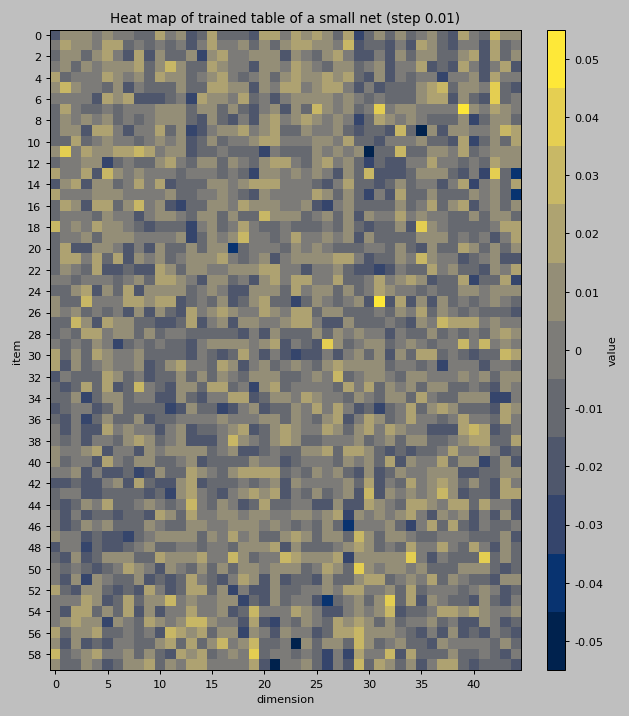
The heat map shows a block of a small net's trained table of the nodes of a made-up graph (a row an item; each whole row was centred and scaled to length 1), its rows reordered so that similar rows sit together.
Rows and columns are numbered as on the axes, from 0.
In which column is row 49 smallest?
28
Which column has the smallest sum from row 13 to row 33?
32
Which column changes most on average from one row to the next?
44
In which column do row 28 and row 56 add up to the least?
18
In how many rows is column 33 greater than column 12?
21
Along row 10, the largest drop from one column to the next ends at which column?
40
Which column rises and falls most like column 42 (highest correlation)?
1
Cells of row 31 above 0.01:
4
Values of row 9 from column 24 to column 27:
0.01 0 0 0.01
